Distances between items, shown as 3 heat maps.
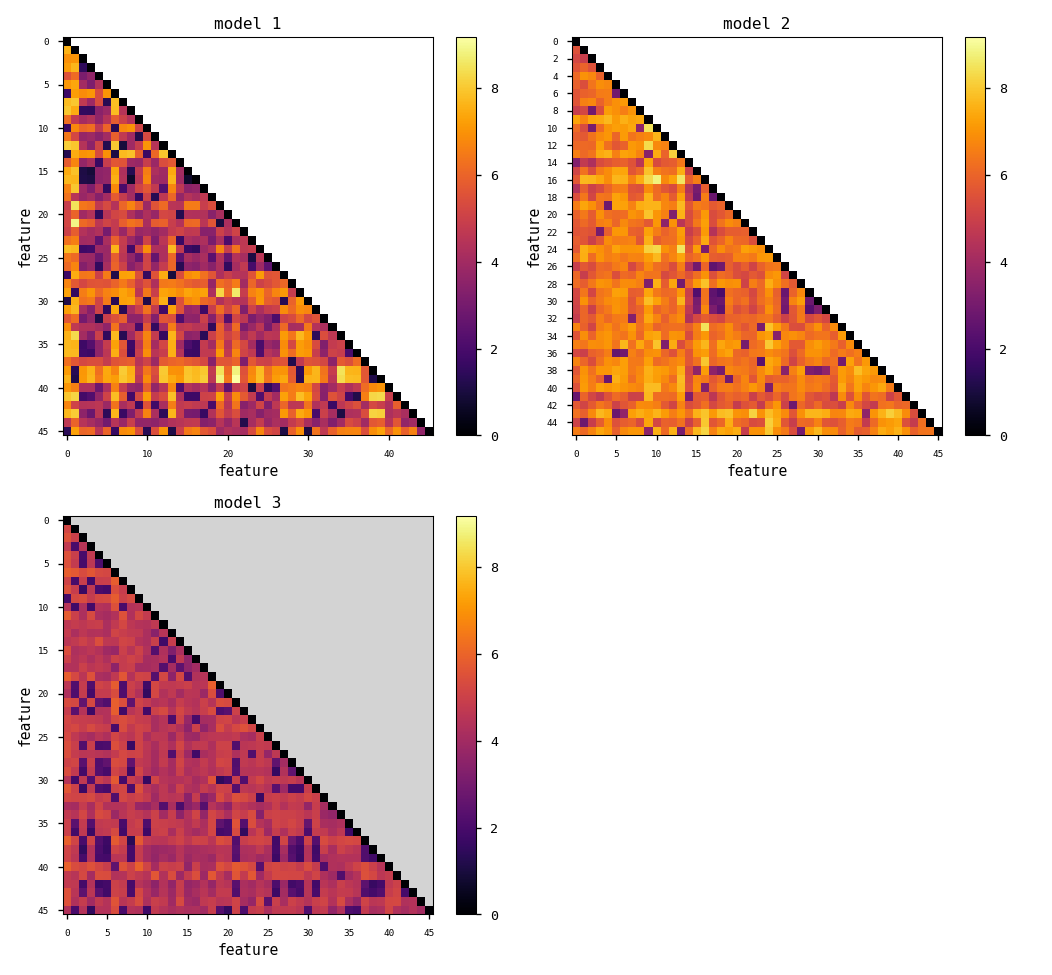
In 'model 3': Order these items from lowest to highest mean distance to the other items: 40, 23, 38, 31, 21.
38, 31, 21, 23, 40
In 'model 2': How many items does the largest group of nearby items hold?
8
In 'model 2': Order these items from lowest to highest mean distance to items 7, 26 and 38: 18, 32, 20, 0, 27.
18, 32, 0, 27, 20
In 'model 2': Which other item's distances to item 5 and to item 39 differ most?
43
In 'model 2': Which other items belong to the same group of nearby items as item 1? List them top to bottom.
44
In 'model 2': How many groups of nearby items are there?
15
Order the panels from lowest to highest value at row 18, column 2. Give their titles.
model 1, model 3, model 2
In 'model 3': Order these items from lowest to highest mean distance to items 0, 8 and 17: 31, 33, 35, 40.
33, 31, 35, 40
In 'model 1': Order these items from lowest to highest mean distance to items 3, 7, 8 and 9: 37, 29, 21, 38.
37, 21, 29, 38
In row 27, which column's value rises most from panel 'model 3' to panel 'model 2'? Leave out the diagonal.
16
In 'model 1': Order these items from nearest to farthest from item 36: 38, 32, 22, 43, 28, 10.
32, 43, 22, 28, 10, 38
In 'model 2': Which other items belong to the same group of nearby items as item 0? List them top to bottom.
14, 41
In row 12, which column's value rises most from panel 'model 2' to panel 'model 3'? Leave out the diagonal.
20
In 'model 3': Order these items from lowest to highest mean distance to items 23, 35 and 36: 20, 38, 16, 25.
20, 16, 25, 38
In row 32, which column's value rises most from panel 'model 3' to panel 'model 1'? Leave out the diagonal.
6
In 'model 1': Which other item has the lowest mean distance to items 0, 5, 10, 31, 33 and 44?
22
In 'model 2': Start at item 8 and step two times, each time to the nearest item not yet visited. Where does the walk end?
10
